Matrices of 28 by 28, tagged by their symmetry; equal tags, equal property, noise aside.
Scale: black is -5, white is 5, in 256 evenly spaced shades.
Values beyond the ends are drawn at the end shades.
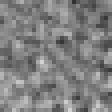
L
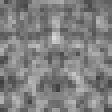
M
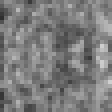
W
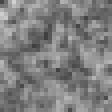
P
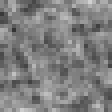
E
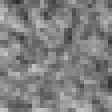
L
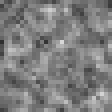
P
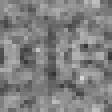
W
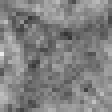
P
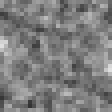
E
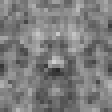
M
